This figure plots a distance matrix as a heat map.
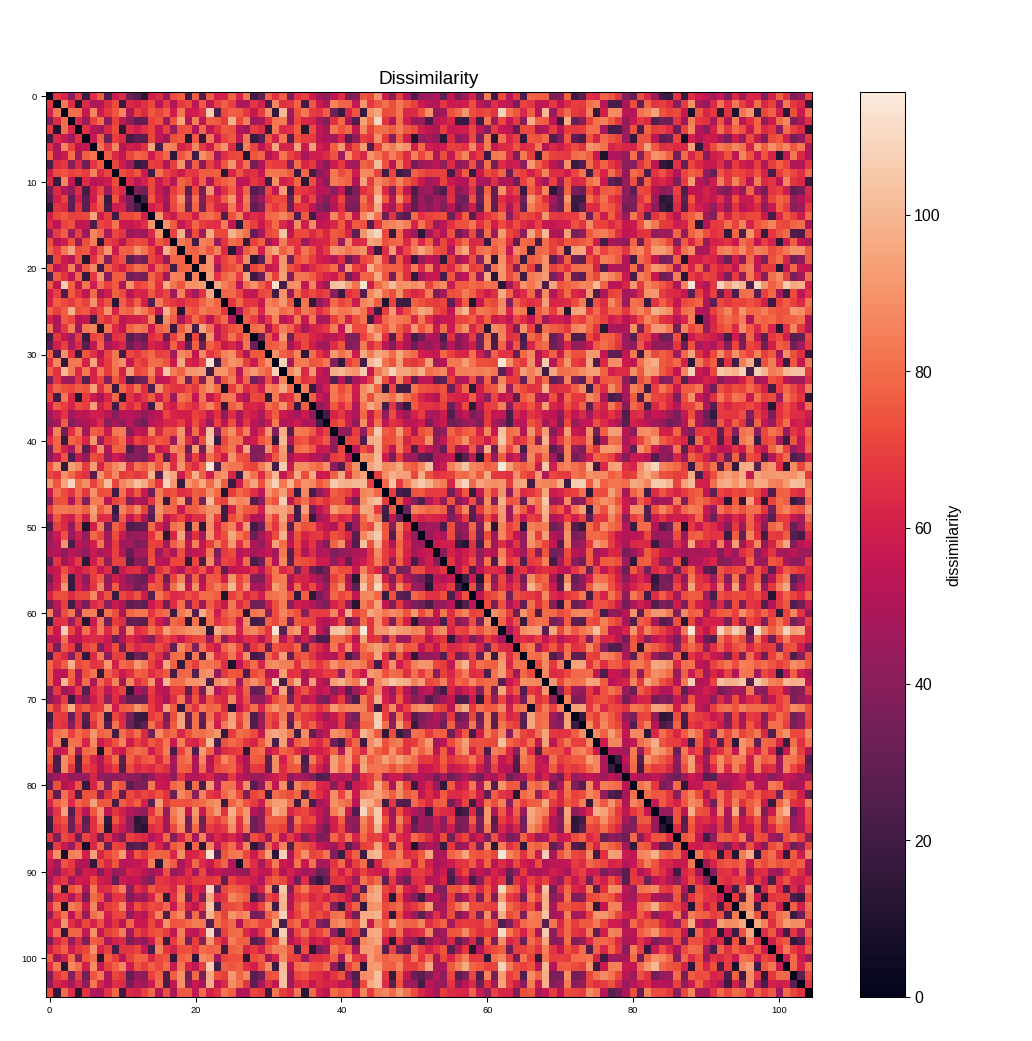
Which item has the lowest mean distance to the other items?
79
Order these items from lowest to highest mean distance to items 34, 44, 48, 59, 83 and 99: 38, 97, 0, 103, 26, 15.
38, 0, 103, 26, 15, 97
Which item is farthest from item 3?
45
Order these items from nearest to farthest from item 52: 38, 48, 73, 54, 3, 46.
3, 38, 73, 54, 46, 48
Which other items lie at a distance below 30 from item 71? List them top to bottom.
18, 25, 45, 66
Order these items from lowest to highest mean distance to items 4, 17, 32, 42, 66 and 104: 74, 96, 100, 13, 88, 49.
100, 96, 13, 49, 74, 88
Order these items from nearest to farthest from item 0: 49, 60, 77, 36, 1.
49, 36, 1, 77, 60
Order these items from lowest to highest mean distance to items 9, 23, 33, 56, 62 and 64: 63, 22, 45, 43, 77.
63, 77, 22, 43, 45
